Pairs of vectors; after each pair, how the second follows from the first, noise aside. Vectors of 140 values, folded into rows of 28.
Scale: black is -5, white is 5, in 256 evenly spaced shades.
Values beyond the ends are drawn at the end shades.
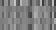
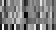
reversed, scaled up.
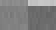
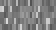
shuffled.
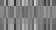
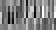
wrapped around, scaled up.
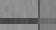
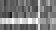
negated, scaled up.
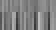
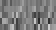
sign-scrambled.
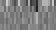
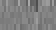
shrunk.
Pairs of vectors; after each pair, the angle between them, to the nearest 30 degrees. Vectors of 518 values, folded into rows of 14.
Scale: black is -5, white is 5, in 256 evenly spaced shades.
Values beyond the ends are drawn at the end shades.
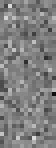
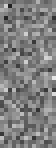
150 degrees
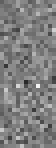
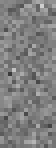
90 degrees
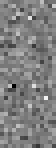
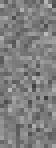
120 degrees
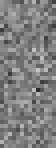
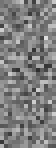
150 degrees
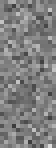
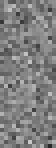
150 degrees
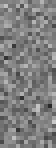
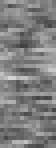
90 degrees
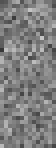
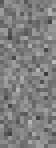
90 degrees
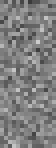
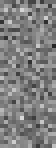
60 degrees
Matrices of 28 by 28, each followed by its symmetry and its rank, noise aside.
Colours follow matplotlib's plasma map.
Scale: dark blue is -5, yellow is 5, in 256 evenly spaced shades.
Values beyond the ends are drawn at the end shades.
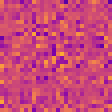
no symmetry, rank four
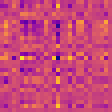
no symmetry, rank two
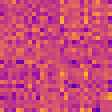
antisymmetric, rank four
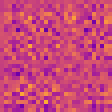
antisymmetric, rank four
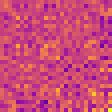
symmetric, rank four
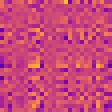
no symmetry, rank three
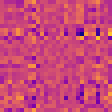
no symmetry, rank three
